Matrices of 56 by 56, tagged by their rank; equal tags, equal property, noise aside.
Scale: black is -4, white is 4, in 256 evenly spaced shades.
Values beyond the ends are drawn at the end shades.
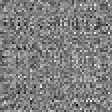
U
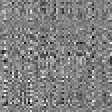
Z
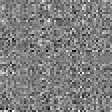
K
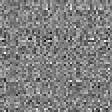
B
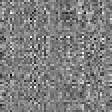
B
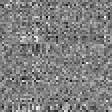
U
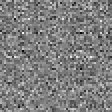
B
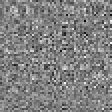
K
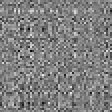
Z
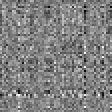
Z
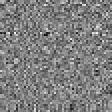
K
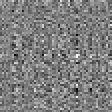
U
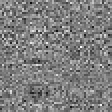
K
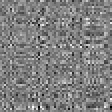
U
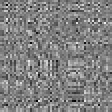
Z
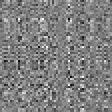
Z
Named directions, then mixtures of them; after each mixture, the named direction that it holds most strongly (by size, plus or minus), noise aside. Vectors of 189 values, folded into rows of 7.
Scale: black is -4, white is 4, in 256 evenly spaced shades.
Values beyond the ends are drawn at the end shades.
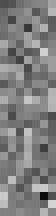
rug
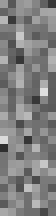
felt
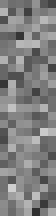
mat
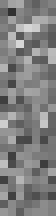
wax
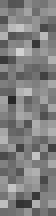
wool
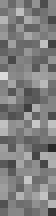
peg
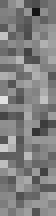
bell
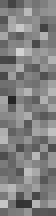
wool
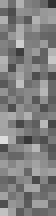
felt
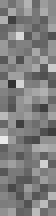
mat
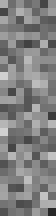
peg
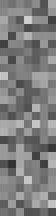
peg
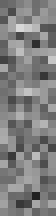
wool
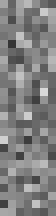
felt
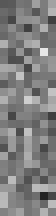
rug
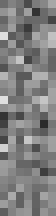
bell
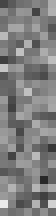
wool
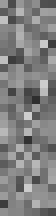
felt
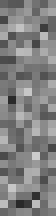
wool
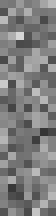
mat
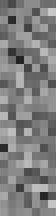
rug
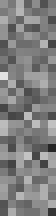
peg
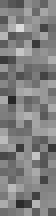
wool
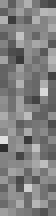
felt
